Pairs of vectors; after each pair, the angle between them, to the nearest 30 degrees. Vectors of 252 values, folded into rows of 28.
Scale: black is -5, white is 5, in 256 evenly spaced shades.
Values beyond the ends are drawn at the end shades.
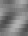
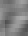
30 degrees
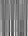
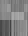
120 degrees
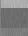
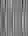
90 degrees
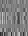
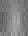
120 degrees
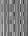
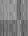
120 degrees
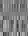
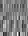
30 degrees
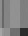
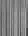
90 degrees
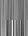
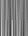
60 degrees
